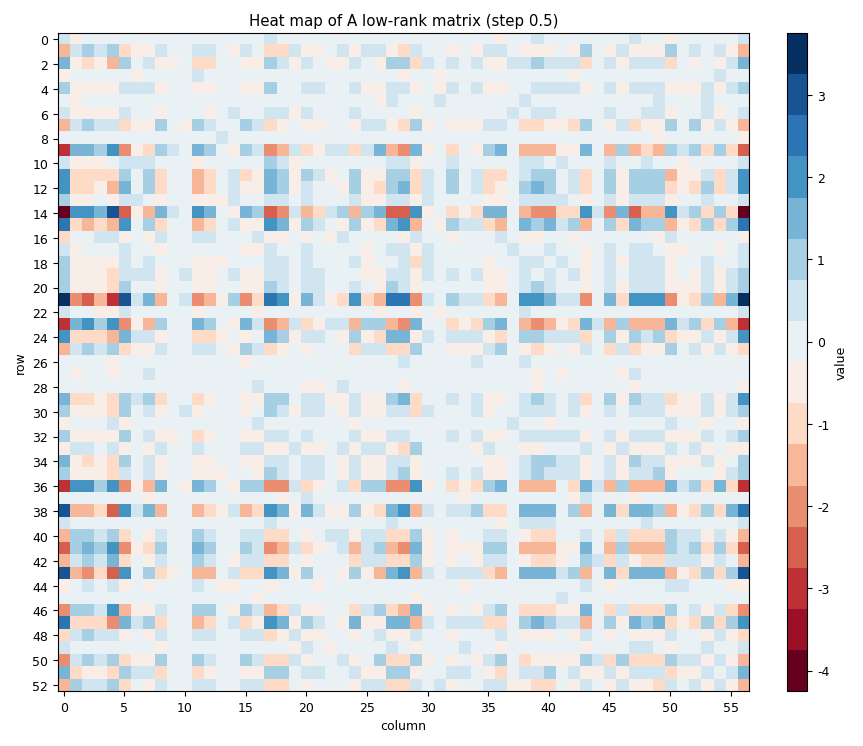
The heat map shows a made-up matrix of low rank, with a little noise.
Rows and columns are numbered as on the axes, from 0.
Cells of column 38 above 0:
24
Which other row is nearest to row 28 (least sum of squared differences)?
8
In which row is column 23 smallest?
21
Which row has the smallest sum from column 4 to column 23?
2
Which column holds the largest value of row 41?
4
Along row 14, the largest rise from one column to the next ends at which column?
1
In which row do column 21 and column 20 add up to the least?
14
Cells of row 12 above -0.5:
35
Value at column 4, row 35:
-1
